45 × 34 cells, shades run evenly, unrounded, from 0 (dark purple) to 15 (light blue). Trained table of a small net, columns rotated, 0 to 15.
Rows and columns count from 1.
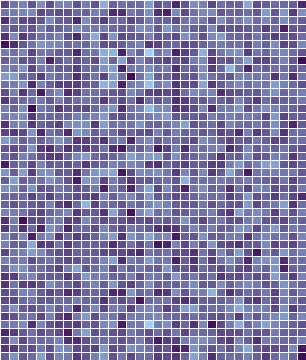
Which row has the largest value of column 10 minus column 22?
26
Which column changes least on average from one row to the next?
11
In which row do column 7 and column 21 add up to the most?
23
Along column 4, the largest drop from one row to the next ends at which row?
14
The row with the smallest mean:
19
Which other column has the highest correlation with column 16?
29
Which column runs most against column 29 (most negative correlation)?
4
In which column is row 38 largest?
27
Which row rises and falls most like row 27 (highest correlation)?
10
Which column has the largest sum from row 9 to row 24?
17
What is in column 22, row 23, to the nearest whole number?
7
